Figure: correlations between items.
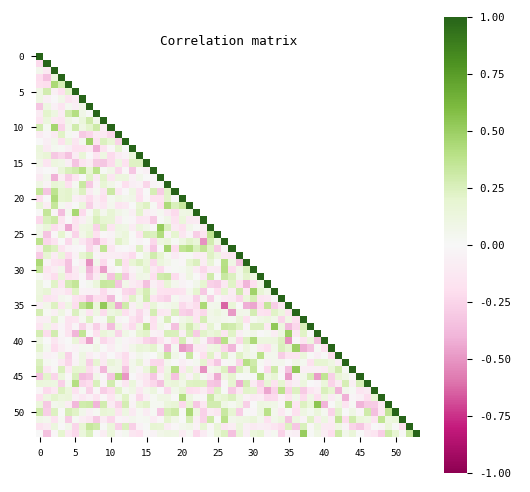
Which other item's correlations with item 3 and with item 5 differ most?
22
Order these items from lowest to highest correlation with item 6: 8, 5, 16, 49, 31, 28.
5, 31, 8, 28, 49, 16
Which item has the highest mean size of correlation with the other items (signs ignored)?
35
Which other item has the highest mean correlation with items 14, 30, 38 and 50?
33
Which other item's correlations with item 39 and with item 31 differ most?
45
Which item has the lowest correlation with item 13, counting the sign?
8
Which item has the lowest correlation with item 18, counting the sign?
41
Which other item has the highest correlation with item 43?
29
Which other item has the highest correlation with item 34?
47
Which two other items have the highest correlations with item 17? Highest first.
24, 25
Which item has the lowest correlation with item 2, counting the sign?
17
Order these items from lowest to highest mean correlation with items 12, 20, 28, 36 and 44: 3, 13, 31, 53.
31, 13, 53, 3
